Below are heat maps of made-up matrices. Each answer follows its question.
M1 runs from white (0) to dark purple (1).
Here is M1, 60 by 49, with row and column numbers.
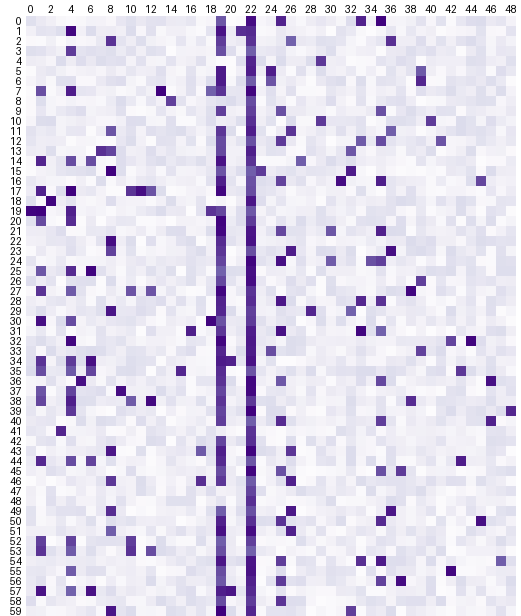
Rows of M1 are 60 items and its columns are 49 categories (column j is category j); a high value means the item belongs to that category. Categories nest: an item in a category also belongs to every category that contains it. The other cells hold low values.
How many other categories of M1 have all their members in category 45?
1
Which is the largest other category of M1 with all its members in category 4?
1
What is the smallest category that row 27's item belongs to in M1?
38
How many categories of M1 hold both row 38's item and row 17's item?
6
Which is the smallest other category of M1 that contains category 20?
6
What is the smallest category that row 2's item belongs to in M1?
36
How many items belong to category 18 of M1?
3
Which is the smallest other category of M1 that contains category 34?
30
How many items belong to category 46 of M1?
2
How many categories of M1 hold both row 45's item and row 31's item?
4
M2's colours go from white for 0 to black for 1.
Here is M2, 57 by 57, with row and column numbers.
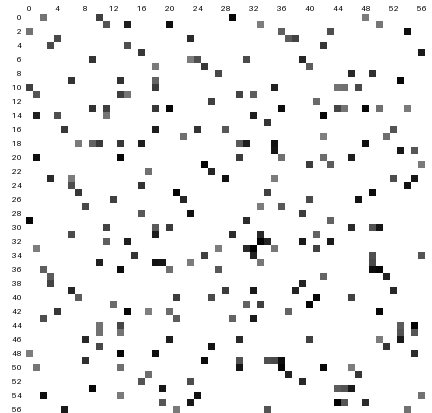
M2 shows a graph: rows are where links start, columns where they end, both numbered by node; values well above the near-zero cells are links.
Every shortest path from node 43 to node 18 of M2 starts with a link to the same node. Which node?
node 29
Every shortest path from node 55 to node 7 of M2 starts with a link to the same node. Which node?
node 48
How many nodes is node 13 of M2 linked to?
10
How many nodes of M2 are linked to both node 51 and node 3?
1
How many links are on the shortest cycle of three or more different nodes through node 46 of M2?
3
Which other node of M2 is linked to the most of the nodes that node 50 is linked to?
node 20
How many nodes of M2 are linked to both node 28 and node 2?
0
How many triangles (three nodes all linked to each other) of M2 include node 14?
3
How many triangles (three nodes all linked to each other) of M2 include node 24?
0
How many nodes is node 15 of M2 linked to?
1
